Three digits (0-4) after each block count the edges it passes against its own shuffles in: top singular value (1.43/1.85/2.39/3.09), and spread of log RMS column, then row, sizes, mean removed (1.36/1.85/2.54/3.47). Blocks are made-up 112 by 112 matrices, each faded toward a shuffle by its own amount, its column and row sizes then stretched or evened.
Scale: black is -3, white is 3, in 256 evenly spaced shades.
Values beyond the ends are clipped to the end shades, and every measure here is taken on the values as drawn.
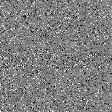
1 0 2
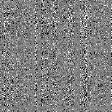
0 4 3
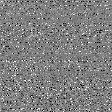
1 0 4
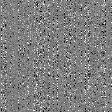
1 4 0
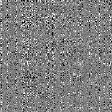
2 4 3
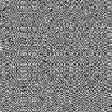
4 0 2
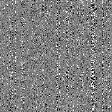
1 4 0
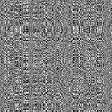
4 4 2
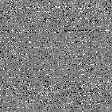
0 1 4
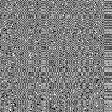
4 0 0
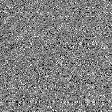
2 0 2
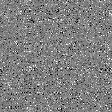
2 1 2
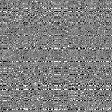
4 0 4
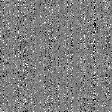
0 4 0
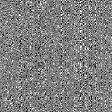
3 4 0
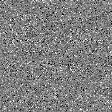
0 1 2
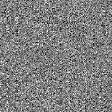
2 2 1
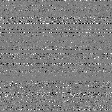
1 0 4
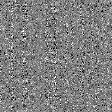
1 3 1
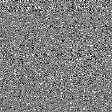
0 2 4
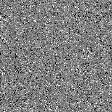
0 1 1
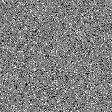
1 0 0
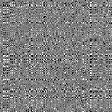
4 3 3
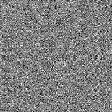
2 0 0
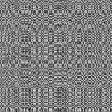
4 2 4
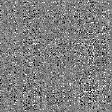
2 3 3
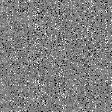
0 3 1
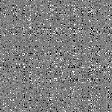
2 3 3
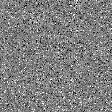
1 1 1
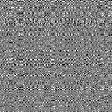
4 0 4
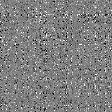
2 3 2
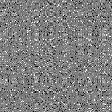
3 0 1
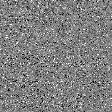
1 1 2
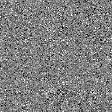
1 2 2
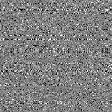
3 0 3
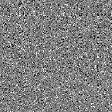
2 2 1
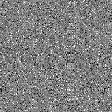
2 0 0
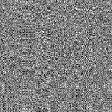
3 2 1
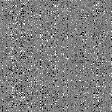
1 4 2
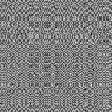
4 1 1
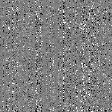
1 4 2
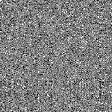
2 1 1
